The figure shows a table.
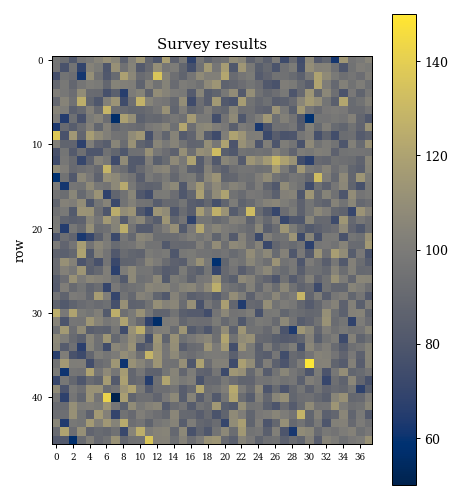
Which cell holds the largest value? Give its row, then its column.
36, 30
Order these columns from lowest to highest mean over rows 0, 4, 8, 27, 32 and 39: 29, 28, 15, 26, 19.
28, 29, 26, 19, 15
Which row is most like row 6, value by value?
13
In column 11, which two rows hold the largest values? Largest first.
45, 35
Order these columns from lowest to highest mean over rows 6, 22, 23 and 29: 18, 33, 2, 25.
2, 25, 18, 33
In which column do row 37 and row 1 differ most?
20
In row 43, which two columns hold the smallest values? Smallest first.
1, 20
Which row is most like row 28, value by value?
42
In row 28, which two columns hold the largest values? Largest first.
29, 5
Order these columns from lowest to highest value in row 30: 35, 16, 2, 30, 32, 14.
16, 30, 14, 35, 32, 2
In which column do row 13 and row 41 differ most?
26
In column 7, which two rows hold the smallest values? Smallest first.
40, 7
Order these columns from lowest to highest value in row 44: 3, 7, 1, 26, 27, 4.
27, 4, 7, 26, 3, 1
